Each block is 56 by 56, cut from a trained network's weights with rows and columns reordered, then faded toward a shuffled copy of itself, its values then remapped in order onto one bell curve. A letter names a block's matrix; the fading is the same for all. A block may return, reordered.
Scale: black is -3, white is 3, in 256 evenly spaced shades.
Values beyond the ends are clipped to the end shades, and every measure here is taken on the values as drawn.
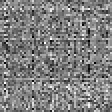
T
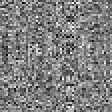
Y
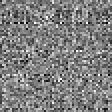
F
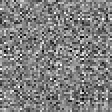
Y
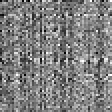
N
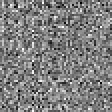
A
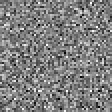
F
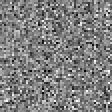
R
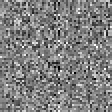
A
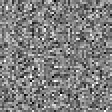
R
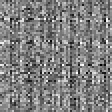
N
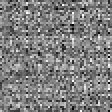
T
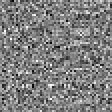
F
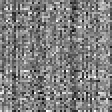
N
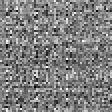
T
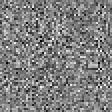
Y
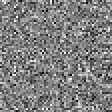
R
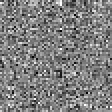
A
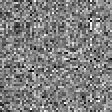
A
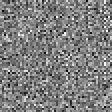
A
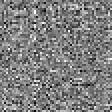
A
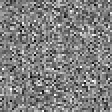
R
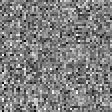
Y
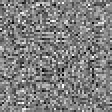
A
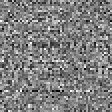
F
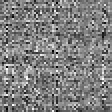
T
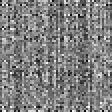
N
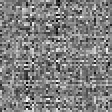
T
